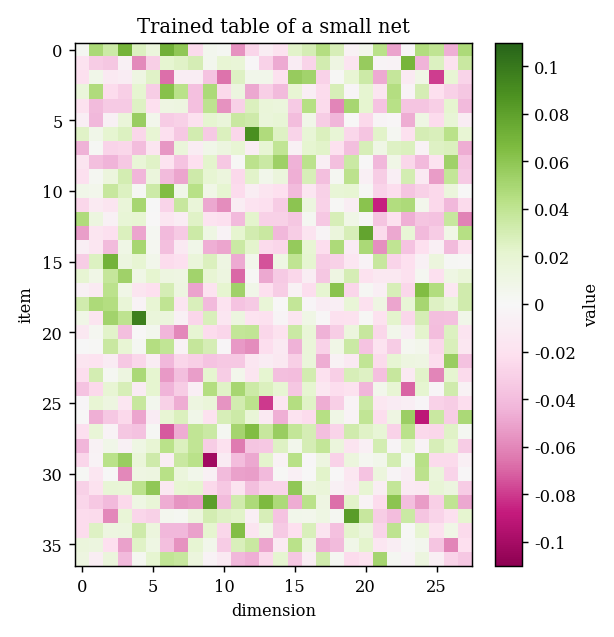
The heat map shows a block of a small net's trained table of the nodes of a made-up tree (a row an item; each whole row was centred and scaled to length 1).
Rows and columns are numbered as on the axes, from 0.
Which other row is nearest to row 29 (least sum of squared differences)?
31
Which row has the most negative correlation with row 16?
7
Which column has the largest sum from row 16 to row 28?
2
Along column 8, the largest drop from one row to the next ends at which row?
17
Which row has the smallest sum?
22
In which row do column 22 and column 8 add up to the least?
0
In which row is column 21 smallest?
11
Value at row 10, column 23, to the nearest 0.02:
-0.04
